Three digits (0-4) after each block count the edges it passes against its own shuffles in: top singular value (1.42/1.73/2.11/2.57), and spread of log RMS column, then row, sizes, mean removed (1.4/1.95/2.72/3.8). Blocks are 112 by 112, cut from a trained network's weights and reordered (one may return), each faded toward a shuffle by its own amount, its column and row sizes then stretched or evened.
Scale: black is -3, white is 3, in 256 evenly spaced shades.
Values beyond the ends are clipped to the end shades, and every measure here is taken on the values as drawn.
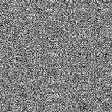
3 0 1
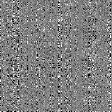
2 4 2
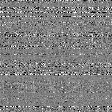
2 0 4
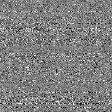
0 0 4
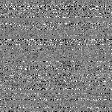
0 1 4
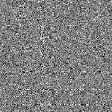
2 2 2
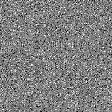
2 0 1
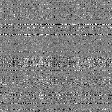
2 0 4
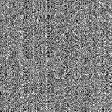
3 1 1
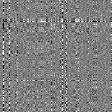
4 3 2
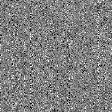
2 3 0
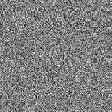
3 0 1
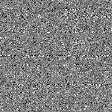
0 1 3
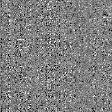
1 3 2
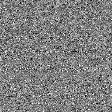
0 0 2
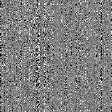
2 4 1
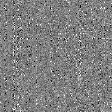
1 3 0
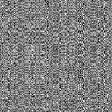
4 3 0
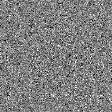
0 2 1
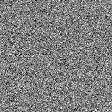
2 0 0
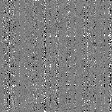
2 4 1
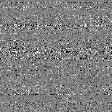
1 2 4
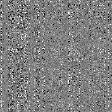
0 4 2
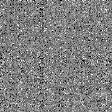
1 2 2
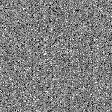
1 0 1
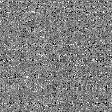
1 0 3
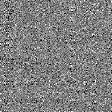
2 2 1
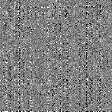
3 3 2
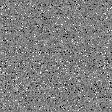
0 0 2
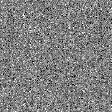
0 1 1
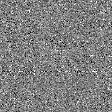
0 1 2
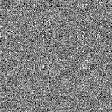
3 1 1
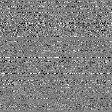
1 0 4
